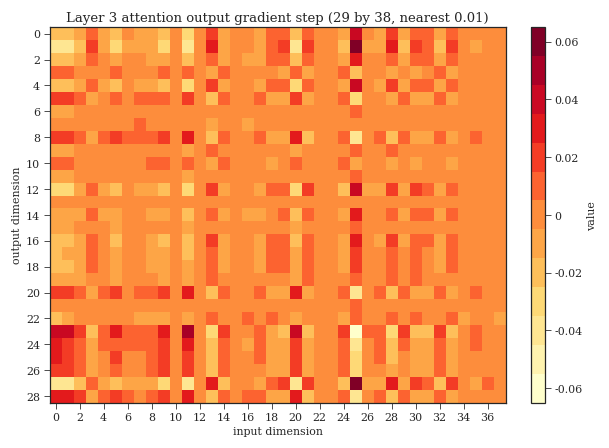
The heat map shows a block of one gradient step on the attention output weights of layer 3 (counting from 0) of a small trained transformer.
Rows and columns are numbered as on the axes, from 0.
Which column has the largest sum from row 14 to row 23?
25
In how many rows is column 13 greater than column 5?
14
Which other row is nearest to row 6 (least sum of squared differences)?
11
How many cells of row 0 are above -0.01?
22
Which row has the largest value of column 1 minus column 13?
23
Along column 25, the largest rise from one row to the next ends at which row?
27
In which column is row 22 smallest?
0
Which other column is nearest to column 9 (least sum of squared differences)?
5
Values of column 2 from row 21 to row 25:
0 0 0.02 0.01 0.01
